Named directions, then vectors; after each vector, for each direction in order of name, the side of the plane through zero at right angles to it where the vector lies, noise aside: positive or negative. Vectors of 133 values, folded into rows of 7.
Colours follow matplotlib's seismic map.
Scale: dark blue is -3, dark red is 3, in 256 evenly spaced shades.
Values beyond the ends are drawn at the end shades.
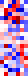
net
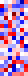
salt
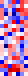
negative, negative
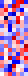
positive, negative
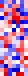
positive, positive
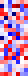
positive, negative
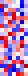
positive, positive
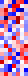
positive, negative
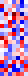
positive, positive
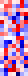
negative, negative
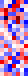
positive, negative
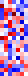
positive, positive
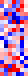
negative, negative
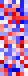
positive, positive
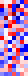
negative, positive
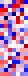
positive, negative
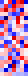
positive, negative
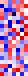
negative, negative
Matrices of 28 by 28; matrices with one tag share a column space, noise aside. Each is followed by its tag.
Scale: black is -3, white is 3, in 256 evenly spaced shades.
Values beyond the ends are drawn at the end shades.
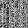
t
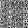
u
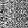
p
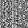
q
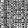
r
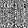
t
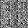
q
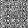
q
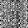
q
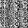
t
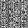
p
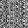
q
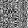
p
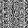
p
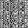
q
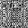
t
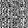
u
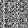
q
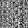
u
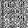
u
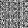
q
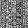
r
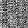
r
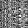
p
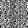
q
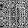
t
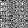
q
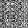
q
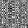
r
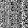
q
